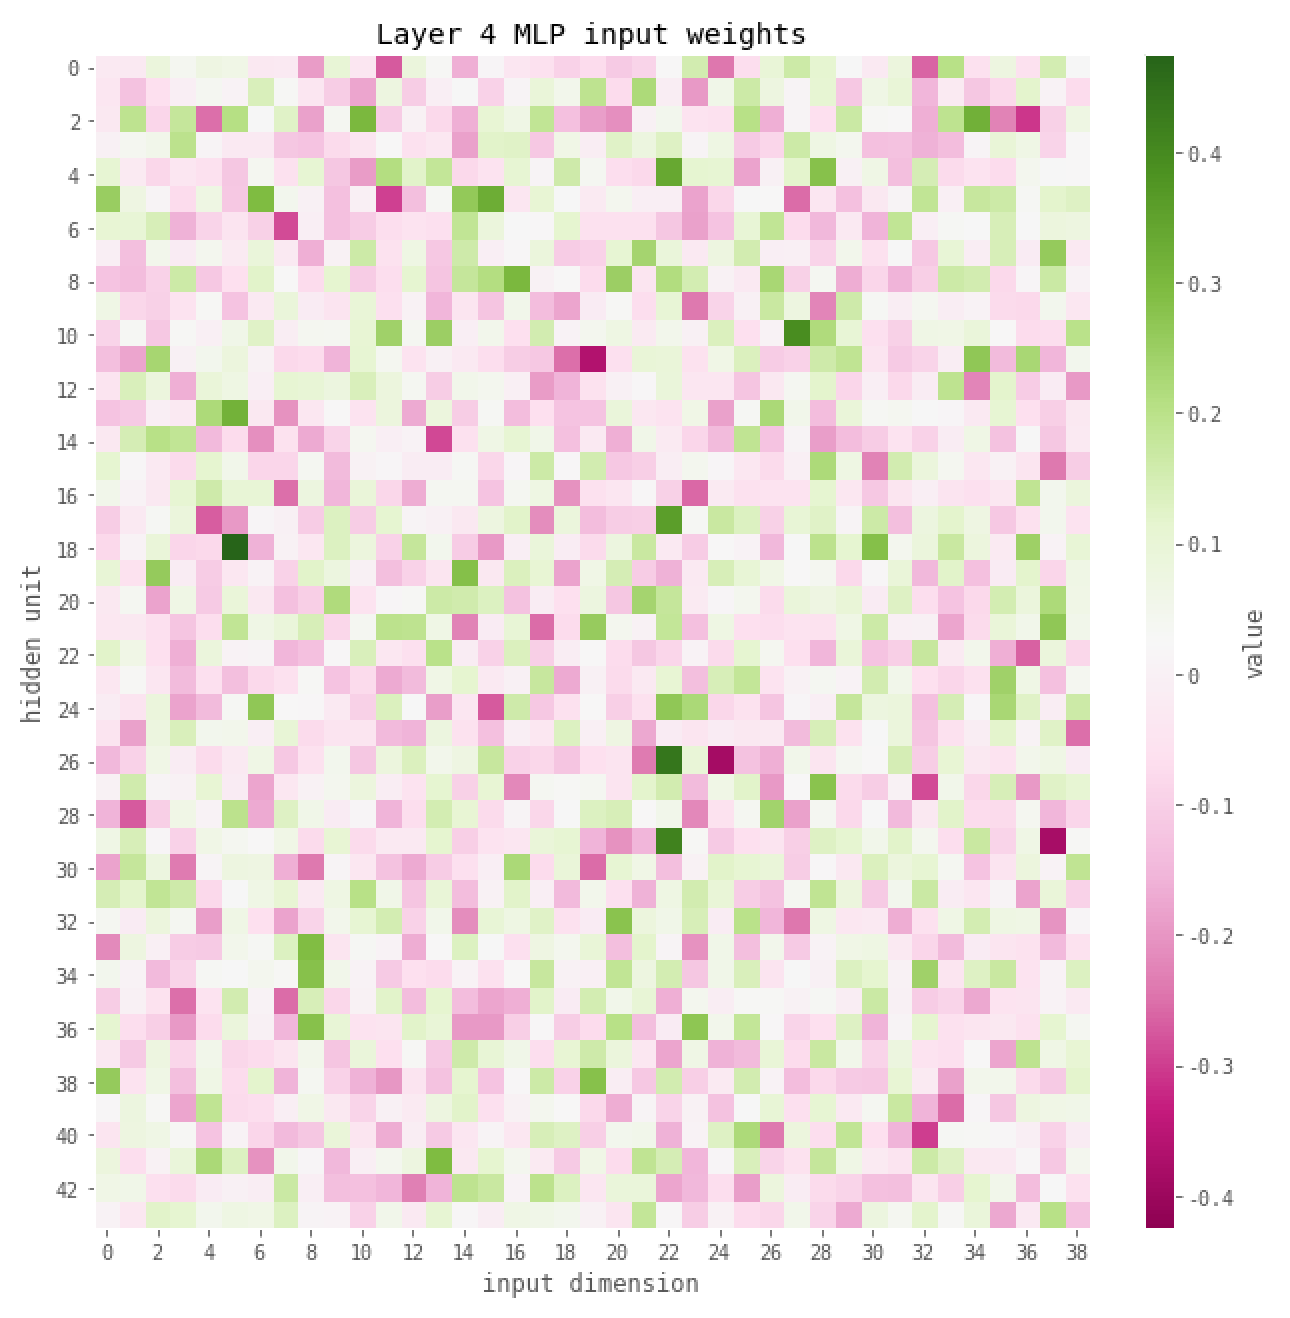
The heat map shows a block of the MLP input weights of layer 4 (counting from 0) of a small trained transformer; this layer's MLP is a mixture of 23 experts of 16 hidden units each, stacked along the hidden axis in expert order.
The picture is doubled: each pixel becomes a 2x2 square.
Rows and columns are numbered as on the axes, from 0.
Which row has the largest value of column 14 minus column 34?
19
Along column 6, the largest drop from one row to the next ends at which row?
6
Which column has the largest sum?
22
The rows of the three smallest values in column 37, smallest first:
29, 15, 32
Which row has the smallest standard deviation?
43
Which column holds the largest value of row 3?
3
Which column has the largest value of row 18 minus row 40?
5
